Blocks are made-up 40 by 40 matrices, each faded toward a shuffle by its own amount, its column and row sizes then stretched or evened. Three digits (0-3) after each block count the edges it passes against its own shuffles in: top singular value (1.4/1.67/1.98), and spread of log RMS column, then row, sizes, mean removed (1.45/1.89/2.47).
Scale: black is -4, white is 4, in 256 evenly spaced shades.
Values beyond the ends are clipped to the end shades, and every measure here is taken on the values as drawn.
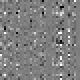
2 3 1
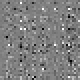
0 3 2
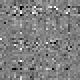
1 1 2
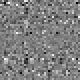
1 1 2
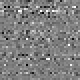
1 0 3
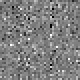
1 1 0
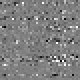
0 1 3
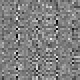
3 3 0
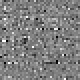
1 0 2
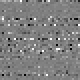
0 0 3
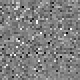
1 0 1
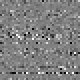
1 0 3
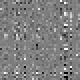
2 3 2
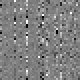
1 3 0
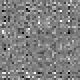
3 2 2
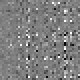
2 3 1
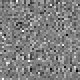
2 0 0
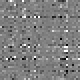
2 2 3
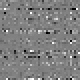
2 1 3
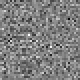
2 0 1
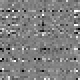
2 2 3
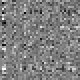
1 3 1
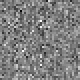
0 1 0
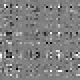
2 3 3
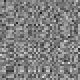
3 0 1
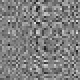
3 3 1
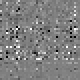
0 2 3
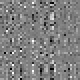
3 3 1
